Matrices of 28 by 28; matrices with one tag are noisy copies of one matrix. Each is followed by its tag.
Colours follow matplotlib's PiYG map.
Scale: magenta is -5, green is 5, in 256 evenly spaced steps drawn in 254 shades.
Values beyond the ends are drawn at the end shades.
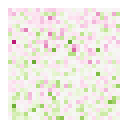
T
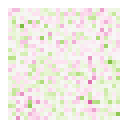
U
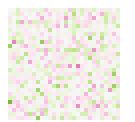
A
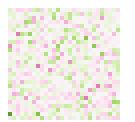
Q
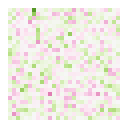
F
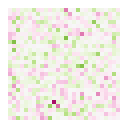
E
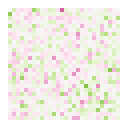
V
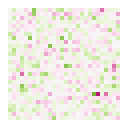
F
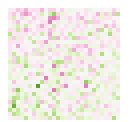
T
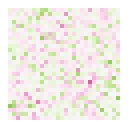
U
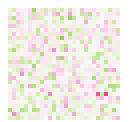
F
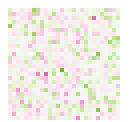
V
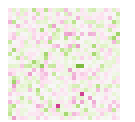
E
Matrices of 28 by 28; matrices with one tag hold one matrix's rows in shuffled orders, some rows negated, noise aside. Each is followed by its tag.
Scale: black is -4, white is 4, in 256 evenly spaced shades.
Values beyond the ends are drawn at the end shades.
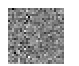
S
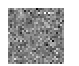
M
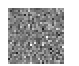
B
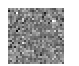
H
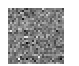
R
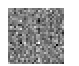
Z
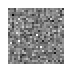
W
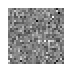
M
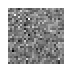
S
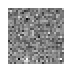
R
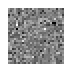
H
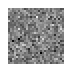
W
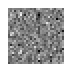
Z
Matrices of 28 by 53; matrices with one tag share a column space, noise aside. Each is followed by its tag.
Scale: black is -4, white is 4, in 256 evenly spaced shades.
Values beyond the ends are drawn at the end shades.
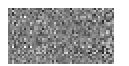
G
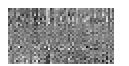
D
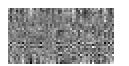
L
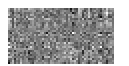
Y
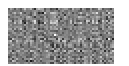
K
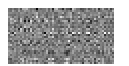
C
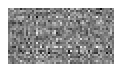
G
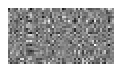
C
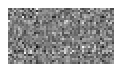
G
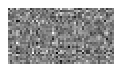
G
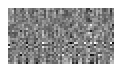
L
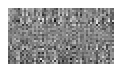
D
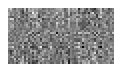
Y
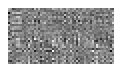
K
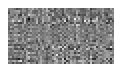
D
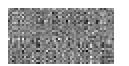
K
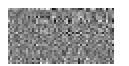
C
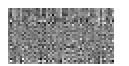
D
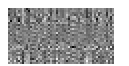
D
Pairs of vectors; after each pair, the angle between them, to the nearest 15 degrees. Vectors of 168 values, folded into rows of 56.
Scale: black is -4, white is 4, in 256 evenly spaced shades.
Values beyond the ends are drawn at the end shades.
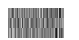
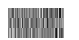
15 degrees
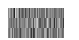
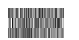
105 degrees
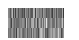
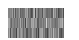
45 degrees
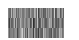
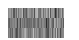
90 degrees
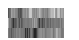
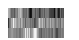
165 degrees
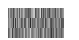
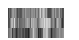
75 degrees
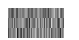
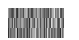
30 degrees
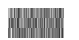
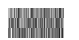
15 degrees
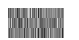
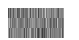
45 degrees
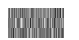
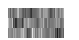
105 degrees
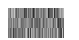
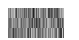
30 degrees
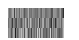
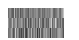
165 degrees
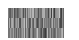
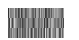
90 degrees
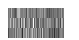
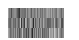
150 degrees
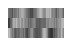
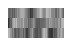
15 degrees
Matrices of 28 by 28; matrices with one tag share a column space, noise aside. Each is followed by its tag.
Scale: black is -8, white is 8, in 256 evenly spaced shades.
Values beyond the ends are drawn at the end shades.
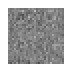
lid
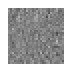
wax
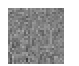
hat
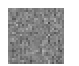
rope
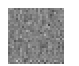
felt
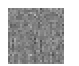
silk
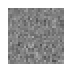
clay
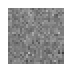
wax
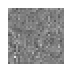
hat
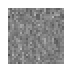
silk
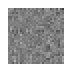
hat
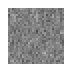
wax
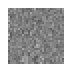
hat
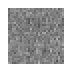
rope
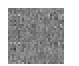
lid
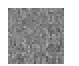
hat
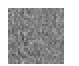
wax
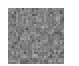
wax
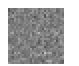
wax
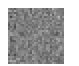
silk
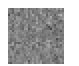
lid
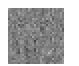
rope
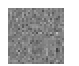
rope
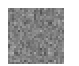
felt
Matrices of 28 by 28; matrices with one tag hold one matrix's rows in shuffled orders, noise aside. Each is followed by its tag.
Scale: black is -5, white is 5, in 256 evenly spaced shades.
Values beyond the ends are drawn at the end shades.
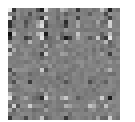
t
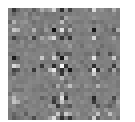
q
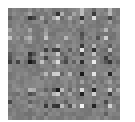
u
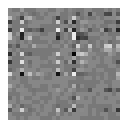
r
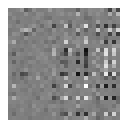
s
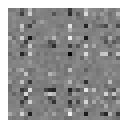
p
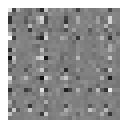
t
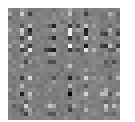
p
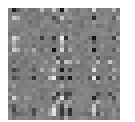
q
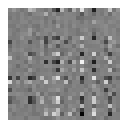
u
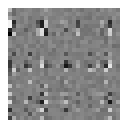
t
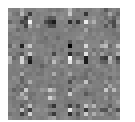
p
